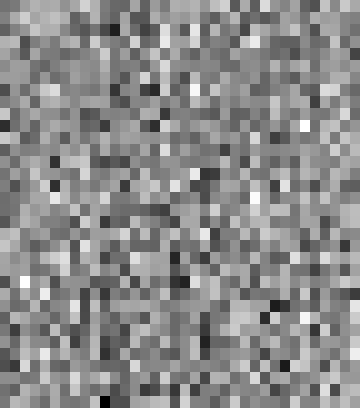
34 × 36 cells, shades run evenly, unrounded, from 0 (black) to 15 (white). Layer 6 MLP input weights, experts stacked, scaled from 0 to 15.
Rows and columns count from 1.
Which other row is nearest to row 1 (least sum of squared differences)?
9
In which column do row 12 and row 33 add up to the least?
28
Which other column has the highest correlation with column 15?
12
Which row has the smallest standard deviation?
6
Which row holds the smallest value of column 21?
29
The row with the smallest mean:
33
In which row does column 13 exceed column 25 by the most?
3
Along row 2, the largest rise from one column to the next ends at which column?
16
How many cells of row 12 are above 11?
4
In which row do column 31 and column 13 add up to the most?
11
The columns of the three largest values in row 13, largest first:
17, 34, 36
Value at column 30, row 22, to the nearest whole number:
13
